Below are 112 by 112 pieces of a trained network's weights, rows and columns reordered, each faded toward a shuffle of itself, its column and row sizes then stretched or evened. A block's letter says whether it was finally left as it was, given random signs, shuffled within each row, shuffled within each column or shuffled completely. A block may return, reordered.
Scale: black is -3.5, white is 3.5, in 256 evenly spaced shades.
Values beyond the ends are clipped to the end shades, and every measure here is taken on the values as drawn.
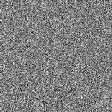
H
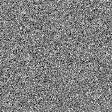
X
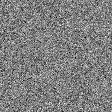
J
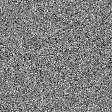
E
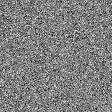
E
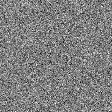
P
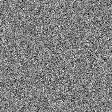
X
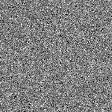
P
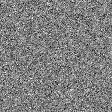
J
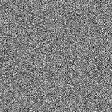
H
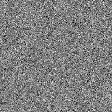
H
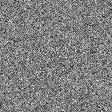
E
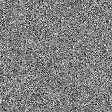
P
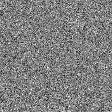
P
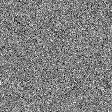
E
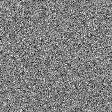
X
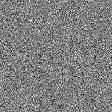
H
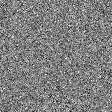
J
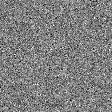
E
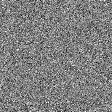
E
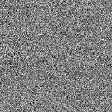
H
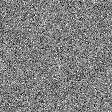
J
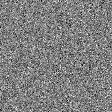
X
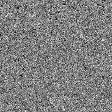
P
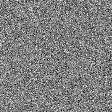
X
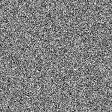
J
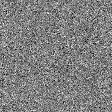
P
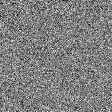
E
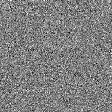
H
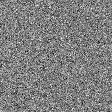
J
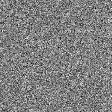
P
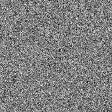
X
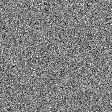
E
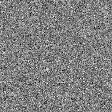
P
